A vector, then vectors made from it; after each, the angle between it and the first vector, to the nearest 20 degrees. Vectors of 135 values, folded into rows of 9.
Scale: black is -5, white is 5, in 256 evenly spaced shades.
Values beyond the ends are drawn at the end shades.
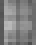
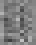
120 degrees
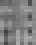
100 degrees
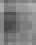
140 degrees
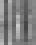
120 degrees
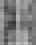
140 degrees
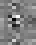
100 degrees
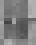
120 degrees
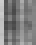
140 degrees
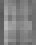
20 degrees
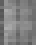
20 degrees
